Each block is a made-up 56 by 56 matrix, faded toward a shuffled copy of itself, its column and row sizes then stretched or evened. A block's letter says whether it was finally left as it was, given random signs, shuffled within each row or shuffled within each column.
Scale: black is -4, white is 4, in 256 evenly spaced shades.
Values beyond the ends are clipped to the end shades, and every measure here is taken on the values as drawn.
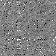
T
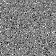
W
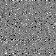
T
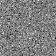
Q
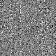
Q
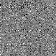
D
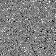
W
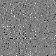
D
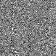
Q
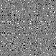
T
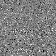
W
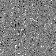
Q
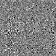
T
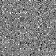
T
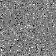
D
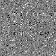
T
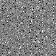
Q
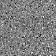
T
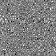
T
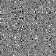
T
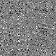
D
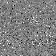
W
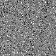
Q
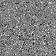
W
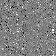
Q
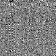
T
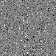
Q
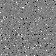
W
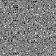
T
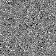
D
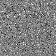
W
